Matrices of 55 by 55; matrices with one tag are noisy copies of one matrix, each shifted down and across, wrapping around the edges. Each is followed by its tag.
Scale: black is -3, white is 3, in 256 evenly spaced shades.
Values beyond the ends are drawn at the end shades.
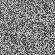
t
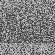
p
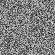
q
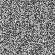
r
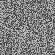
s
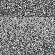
p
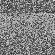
p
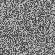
s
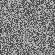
q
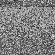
p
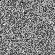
q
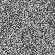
q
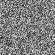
t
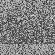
p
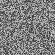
t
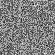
s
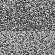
p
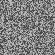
r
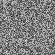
t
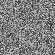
q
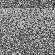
p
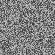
q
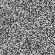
q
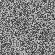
q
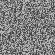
s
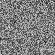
t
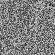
s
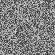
q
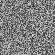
s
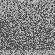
p
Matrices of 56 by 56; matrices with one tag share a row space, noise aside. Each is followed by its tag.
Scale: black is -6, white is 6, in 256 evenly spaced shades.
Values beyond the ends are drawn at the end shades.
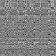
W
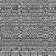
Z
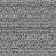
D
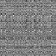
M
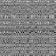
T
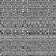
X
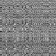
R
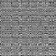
Z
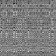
D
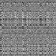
X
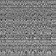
M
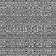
M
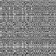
R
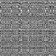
Z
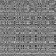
T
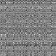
M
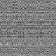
D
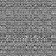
M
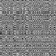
R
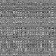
D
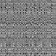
M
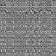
M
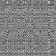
W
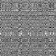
Z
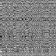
R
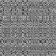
X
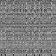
M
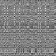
T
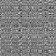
Z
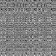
M
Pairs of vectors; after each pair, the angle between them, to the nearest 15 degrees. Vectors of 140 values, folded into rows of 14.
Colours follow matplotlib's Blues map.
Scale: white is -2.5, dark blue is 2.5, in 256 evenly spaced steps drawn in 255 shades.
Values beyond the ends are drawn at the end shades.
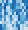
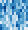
30 degrees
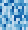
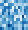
150 degrees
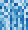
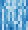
75 degrees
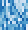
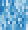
30 degrees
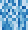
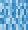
90 degrees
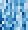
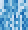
75 degrees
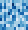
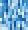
120 degrees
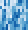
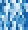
90 degrees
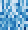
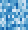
75 degrees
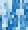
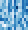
75 degrees
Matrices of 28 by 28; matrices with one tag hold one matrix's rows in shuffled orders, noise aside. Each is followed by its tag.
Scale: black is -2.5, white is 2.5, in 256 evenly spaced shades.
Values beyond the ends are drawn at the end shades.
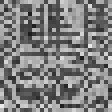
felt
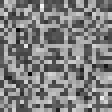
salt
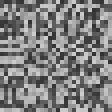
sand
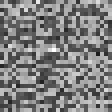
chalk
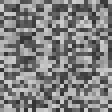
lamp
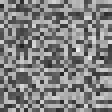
salt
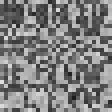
sand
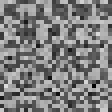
lamp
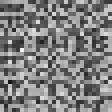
sand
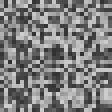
salt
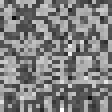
lamp
